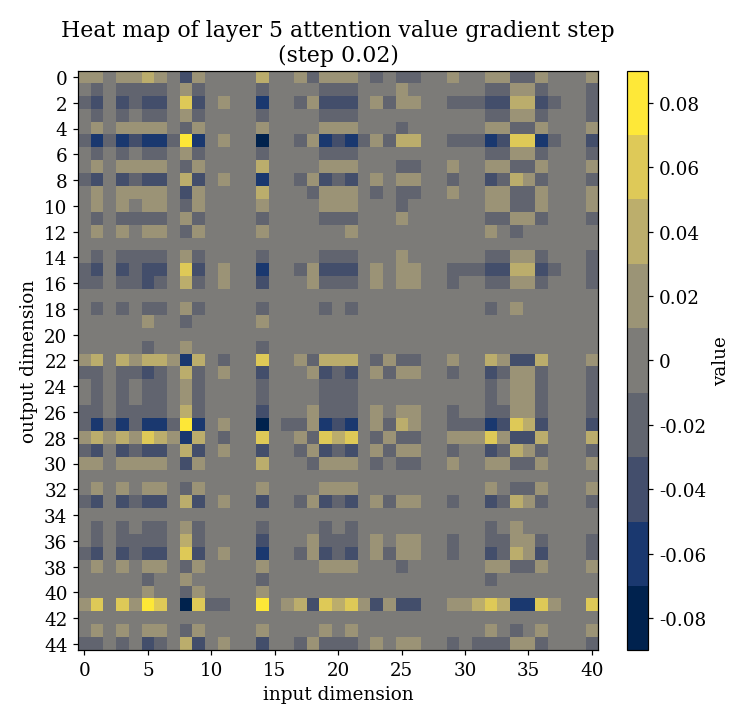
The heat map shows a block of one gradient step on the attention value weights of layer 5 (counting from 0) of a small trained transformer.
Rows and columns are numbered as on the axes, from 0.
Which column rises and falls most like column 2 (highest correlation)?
7
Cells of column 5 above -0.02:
21
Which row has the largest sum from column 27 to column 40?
41
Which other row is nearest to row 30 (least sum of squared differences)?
9
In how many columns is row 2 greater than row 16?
3
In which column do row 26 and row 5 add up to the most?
8
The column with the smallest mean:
14
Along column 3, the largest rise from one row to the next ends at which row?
28
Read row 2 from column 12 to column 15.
0 0 -0.06 0
